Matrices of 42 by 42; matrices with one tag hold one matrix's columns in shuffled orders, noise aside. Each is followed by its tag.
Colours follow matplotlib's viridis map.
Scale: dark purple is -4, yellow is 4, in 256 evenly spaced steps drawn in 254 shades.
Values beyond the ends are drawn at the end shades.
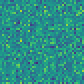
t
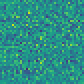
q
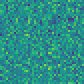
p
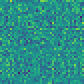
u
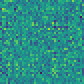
u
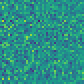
q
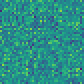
u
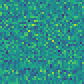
q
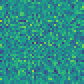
q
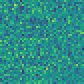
p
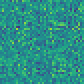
u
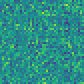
t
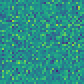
q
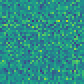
q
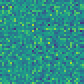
t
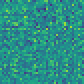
u
